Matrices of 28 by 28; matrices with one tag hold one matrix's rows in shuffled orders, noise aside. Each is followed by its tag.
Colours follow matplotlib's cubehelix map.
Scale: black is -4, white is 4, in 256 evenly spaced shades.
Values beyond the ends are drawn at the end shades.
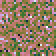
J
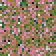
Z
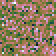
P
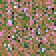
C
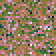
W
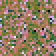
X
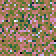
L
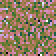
J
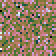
Z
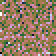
Z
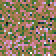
W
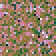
J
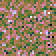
W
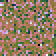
J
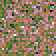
P
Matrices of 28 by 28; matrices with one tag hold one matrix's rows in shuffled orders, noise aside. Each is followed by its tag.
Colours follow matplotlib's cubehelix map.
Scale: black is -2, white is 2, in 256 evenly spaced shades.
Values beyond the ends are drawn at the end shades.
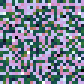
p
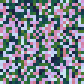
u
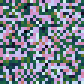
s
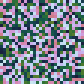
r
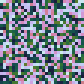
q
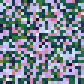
s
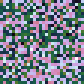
s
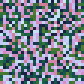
r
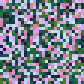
r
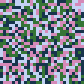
r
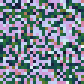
s
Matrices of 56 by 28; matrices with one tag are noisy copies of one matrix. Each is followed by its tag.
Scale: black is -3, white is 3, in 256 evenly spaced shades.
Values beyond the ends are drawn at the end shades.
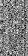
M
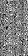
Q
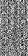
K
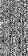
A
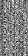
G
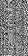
Q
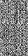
K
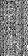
Q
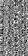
M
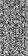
M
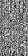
G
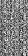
G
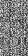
A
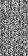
G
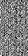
K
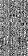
A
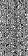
K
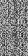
K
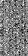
M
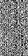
K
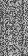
Q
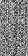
K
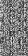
A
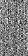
K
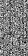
A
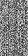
K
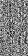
A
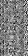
Q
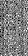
Q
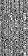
G
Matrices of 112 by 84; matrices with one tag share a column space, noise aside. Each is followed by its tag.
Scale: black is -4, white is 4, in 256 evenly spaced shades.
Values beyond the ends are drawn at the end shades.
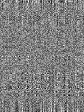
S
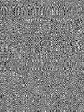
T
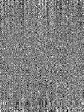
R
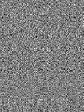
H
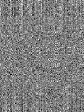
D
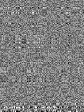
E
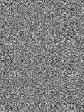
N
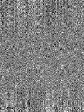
R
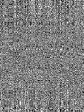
R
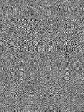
T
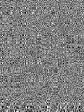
E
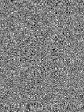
N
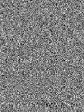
N
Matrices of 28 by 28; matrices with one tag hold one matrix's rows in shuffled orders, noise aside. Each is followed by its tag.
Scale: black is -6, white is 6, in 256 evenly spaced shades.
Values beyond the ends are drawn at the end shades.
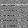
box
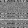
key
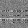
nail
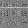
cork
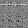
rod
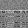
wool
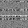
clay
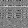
rod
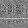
rod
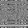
key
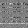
nail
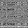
box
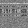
cork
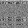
rod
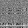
rod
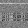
nail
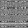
key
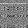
key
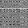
clay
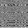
key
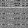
wool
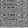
box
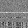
rod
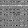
clay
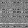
nail
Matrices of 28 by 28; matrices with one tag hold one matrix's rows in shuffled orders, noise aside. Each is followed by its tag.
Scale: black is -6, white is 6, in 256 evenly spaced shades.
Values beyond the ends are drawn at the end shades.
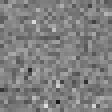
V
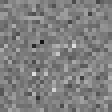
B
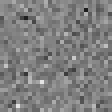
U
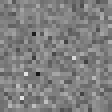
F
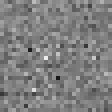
V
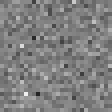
F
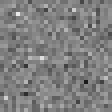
U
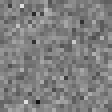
F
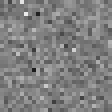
F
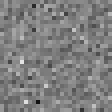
F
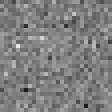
U
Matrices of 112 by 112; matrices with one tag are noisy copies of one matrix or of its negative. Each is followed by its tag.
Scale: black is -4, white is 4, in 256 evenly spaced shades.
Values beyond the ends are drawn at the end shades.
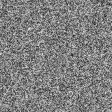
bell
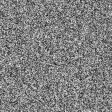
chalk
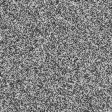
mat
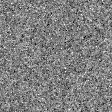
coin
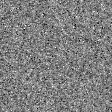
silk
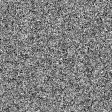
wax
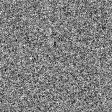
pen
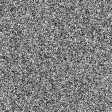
silk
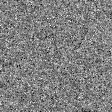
chalk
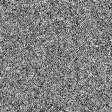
mat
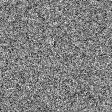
pen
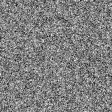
mat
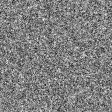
pen
